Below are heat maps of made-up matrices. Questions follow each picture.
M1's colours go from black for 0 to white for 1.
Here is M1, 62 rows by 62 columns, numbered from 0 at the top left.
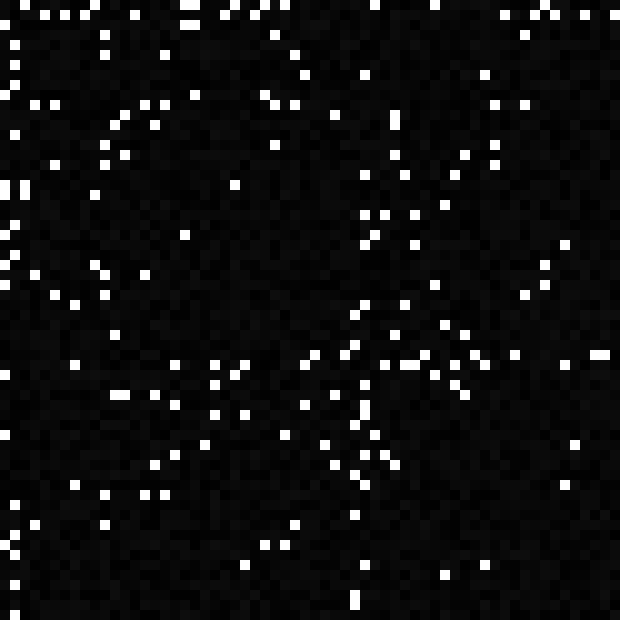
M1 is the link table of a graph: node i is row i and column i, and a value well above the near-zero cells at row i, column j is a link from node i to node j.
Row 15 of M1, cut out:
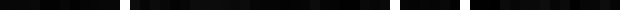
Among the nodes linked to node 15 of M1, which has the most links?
node 39
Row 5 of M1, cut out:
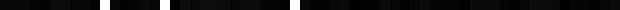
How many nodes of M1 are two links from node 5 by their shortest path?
5
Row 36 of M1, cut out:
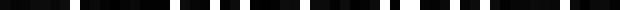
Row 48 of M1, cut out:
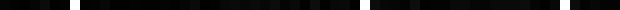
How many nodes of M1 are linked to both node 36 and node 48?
2
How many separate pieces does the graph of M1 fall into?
7
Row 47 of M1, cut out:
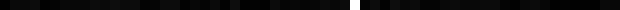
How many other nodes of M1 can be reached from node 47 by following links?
7
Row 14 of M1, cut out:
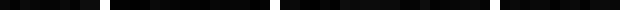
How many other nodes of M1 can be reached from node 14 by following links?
8
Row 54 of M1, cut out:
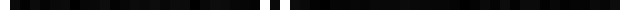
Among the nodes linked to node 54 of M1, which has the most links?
node 0
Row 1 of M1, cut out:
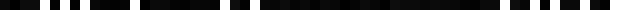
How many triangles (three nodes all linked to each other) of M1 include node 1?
0
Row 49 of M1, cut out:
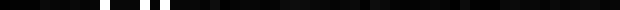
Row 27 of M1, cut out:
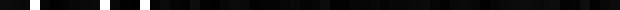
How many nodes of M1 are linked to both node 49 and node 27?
2
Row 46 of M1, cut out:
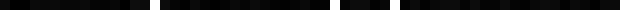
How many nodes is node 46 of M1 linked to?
3
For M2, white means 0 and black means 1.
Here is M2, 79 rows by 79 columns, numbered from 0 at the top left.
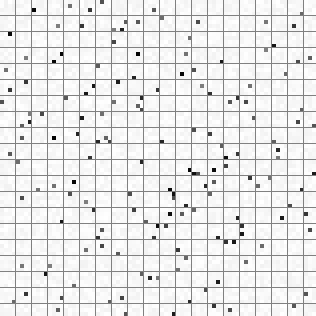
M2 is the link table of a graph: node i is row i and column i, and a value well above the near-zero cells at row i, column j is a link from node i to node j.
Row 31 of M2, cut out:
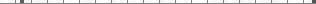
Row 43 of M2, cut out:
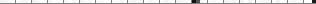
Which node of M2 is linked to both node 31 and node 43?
node 78
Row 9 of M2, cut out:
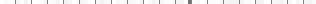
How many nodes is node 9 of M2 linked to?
1
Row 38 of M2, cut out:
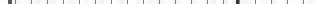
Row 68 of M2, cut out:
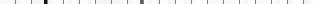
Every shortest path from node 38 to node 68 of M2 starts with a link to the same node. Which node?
node 59
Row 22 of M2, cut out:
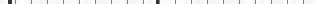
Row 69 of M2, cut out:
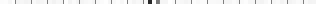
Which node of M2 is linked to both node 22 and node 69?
node 39
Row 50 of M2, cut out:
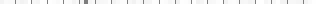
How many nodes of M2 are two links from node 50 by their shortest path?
2
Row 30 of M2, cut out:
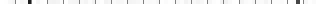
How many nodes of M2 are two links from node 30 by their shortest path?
2
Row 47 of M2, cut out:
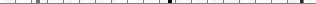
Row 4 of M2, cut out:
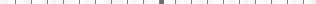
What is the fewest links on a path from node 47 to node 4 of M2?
5
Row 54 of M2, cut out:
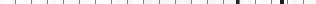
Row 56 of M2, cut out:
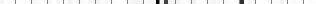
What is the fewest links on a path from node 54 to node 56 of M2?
6
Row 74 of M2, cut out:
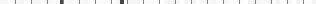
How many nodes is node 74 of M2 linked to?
2
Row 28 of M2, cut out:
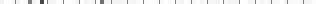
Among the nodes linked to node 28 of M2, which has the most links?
node 25
